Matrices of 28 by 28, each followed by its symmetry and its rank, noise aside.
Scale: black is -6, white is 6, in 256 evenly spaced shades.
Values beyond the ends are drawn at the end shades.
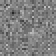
symmetric, rank six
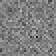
symmetric, rank six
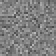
no symmetry, rank seven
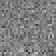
no symmetry, rank seven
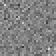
symmetric, rank seven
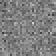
no symmetry, rank six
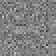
no symmetry, rank seven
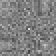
symmetric, rank five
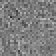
symmetric, rank seven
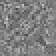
symmetric, rank seven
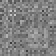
symmetric, rank five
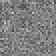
no symmetry, rank seven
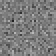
symmetric, rank seven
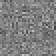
antisymmetric, rank six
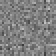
antisymmetric, rank six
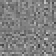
antisymmetric, rank six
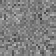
no symmetry, rank six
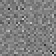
symmetric, rank five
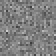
antisymmetric, rank six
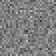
no symmetry, rank six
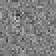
antisymmetric, rank six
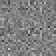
no symmetry, rank five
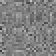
no symmetry, rank five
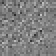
symmetric, rank seven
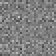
no symmetry, rank six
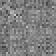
symmetric, rank six
